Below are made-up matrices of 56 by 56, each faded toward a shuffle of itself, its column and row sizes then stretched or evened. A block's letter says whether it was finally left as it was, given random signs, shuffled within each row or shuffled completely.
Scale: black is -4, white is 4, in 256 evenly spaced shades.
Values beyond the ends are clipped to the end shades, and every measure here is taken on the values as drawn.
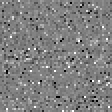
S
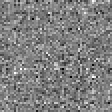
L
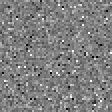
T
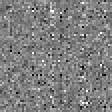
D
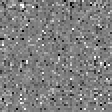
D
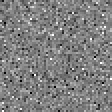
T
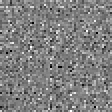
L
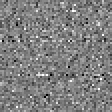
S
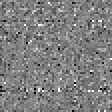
D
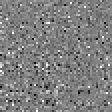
L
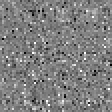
L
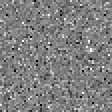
T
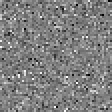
T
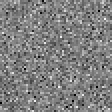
T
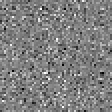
L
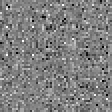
L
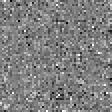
D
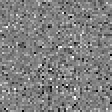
L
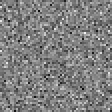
T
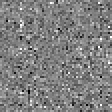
L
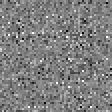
D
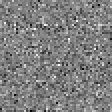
S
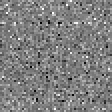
S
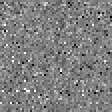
S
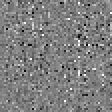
D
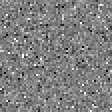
T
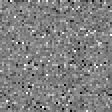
S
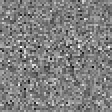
D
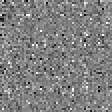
D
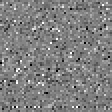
S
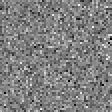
T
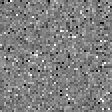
T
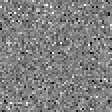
S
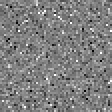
T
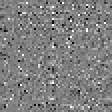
L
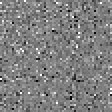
L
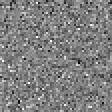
T
